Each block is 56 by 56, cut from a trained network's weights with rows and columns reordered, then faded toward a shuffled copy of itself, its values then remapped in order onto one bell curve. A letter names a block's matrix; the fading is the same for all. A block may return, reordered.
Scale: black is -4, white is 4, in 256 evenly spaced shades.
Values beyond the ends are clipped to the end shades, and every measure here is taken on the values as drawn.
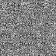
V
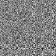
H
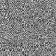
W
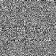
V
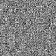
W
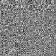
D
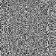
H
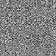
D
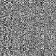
H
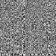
H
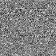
V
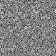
W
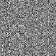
H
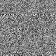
V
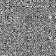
H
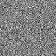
W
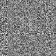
H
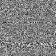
V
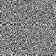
H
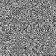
W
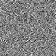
W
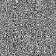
H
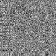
W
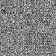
W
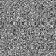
W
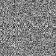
H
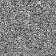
V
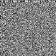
H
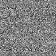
V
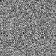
W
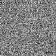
V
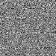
V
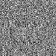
W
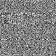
V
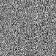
H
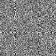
H
